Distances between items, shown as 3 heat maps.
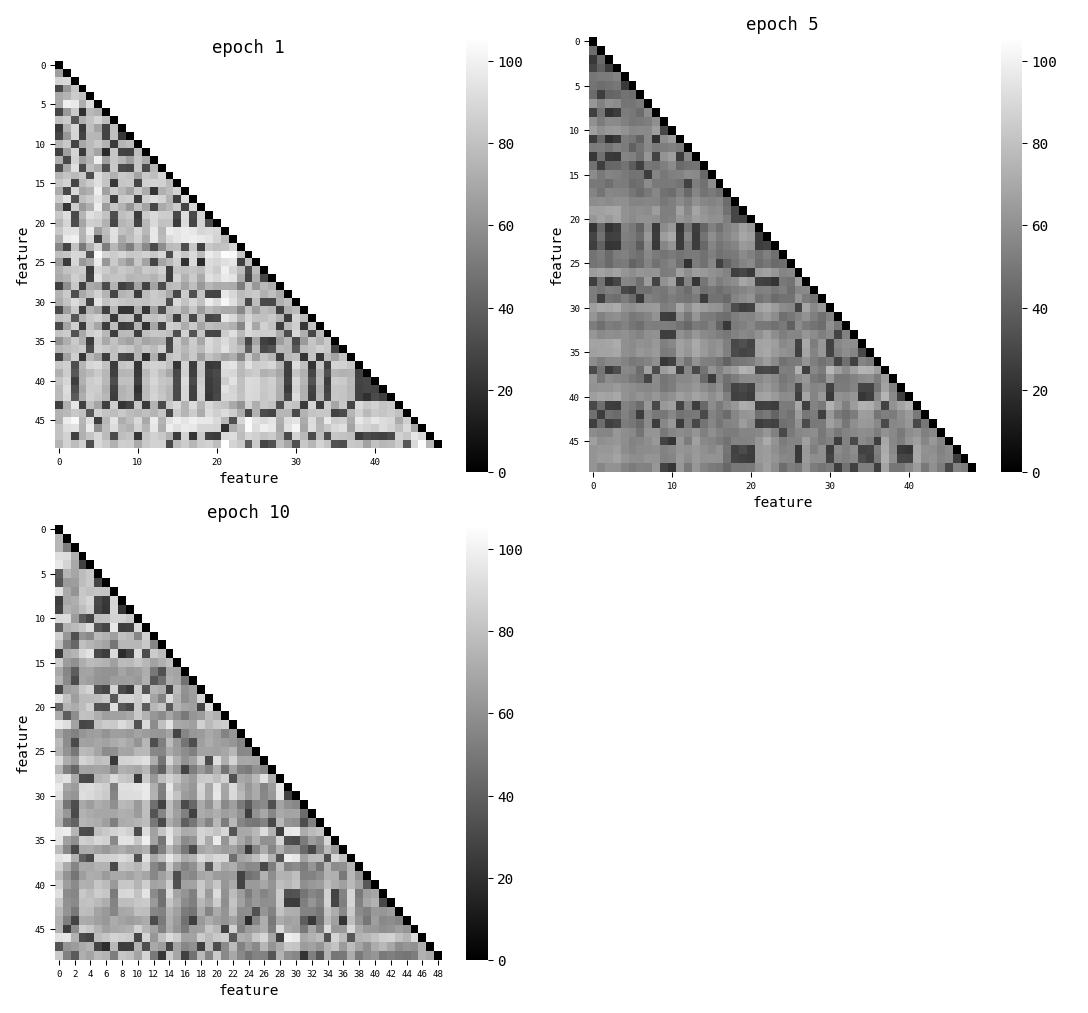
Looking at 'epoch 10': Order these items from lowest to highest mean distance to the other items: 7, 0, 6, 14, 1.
6, 1, 7, 14, 0
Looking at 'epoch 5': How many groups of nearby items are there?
9
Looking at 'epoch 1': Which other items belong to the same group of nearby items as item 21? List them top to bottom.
46
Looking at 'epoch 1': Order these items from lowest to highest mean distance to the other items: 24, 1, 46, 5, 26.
26, 1, 24, 5, 46
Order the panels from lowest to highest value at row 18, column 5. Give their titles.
epoch 10, epoch 5, epoch 1
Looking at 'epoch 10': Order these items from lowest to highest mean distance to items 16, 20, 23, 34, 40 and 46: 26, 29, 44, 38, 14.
44, 38, 14, 26, 29
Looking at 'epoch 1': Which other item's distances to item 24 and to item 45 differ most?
5
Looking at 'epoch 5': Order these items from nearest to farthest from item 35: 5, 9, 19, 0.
19, 9, 5, 0
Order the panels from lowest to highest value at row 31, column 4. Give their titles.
epoch 5, epoch 10, epoch 1
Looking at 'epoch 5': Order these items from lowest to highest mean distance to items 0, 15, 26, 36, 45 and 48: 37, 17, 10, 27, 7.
10, 17, 7, 27, 37
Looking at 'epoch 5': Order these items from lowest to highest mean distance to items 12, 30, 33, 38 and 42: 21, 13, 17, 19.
17, 19, 21, 13
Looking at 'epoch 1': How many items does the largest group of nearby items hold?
16
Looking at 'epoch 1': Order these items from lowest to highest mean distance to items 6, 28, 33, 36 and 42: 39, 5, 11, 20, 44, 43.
11, 43, 39, 20, 44, 5
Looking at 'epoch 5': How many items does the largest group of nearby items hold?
13
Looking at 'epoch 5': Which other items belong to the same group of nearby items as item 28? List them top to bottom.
4, 5
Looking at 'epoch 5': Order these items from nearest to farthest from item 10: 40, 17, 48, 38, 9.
48, 9, 17, 38, 40
